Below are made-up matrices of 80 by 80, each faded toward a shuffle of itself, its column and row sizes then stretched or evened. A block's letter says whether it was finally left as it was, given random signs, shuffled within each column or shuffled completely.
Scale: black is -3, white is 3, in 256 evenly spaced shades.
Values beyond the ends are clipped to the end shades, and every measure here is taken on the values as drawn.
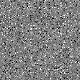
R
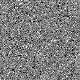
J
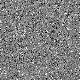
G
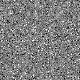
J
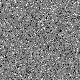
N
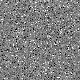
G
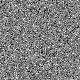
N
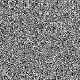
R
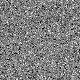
N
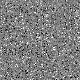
J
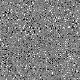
R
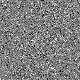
G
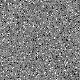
G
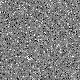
N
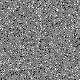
G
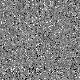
J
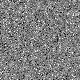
N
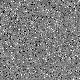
N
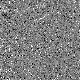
G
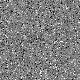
G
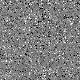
J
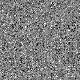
R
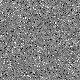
N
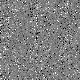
G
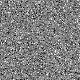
J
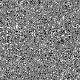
J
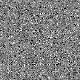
R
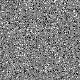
J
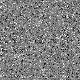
J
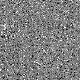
R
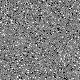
N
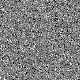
G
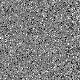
G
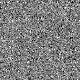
J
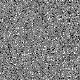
R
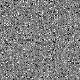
R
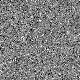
N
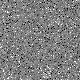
N
